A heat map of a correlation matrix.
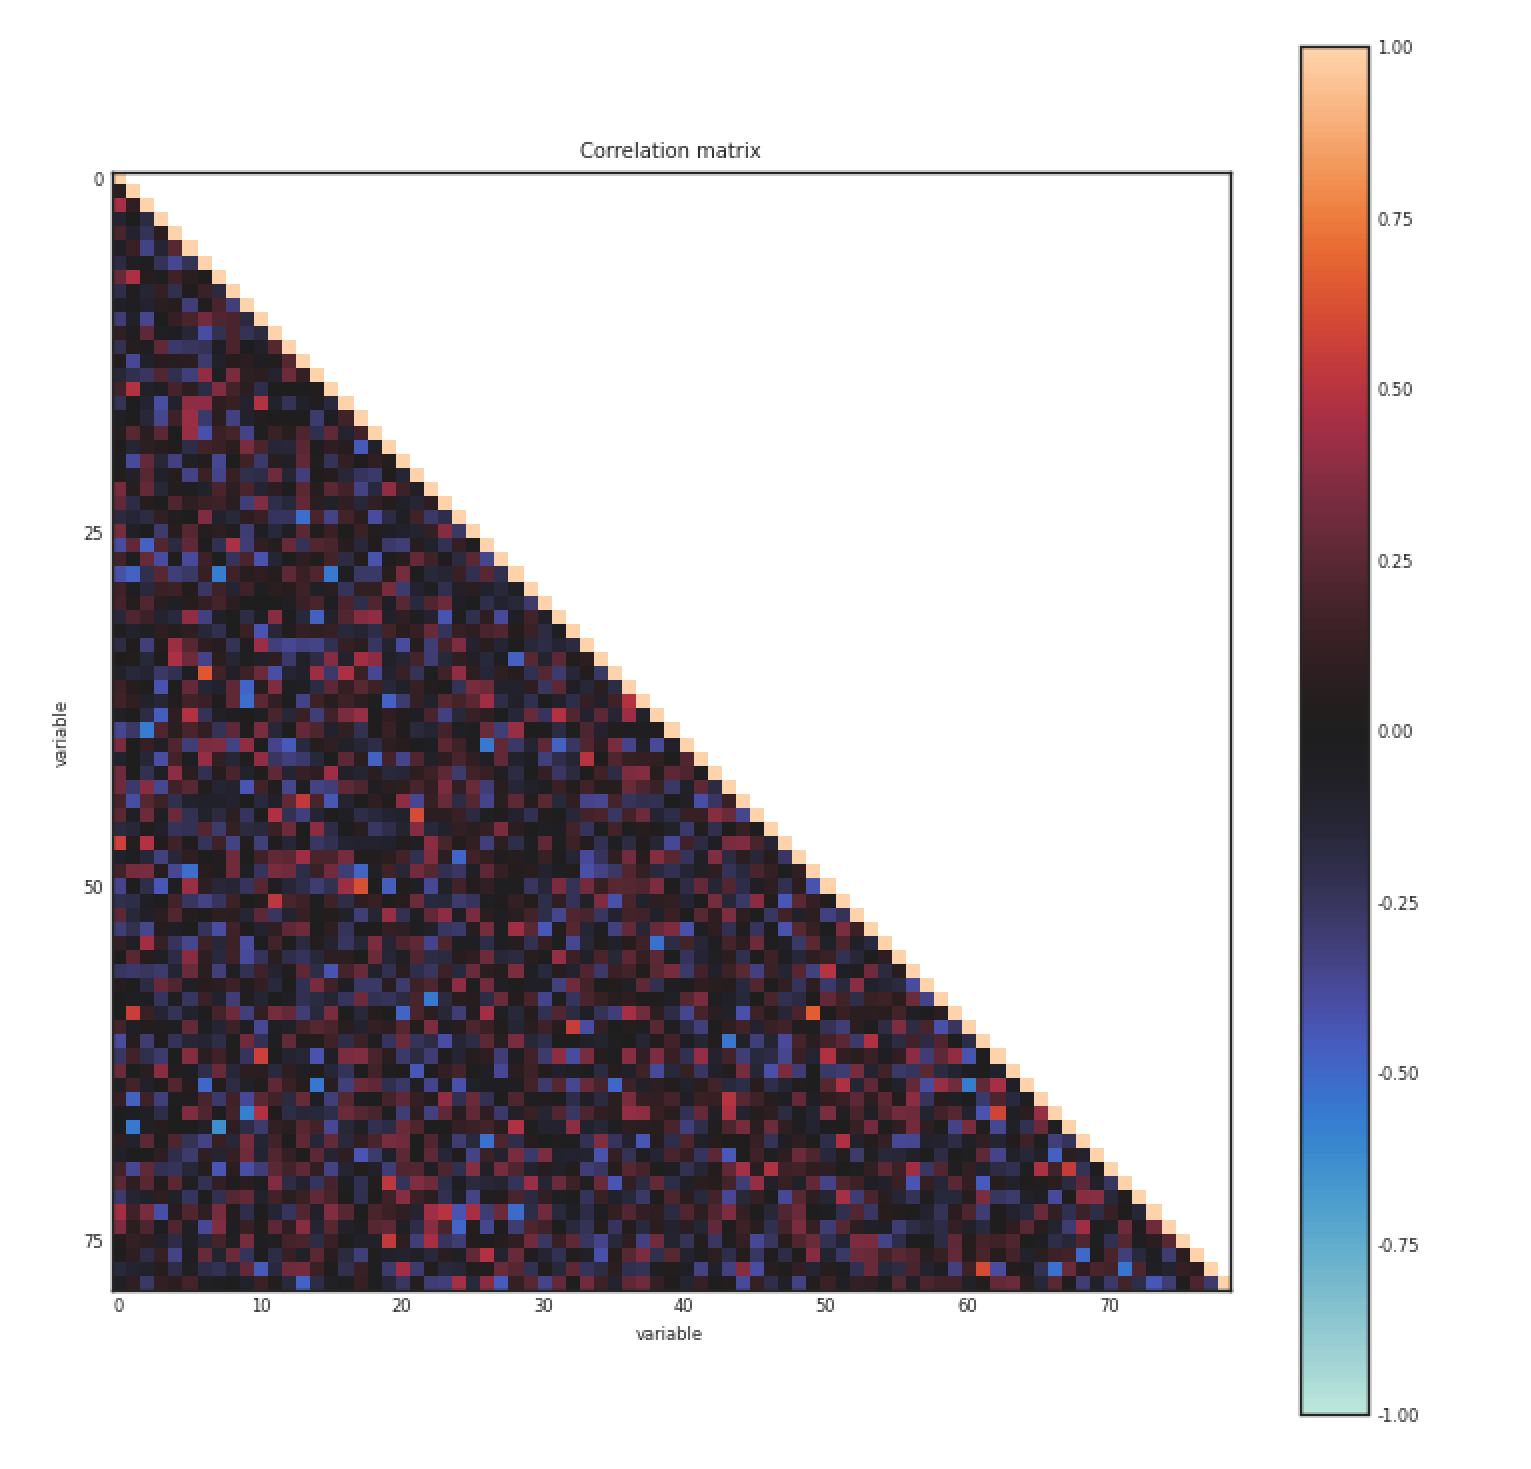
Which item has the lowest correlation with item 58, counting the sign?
22
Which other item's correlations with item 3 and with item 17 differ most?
50
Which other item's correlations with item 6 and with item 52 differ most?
35
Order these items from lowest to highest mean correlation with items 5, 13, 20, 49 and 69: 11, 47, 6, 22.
6, 47, 11, 22
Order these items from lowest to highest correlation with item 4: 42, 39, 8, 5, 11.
8, 11, 39, 5, 42
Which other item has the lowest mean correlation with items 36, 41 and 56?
3
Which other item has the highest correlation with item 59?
49
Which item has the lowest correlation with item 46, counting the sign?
63
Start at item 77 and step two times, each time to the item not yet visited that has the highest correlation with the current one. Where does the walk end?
53
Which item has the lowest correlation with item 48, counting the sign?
24
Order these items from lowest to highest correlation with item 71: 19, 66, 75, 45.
66, 75, 45, 19
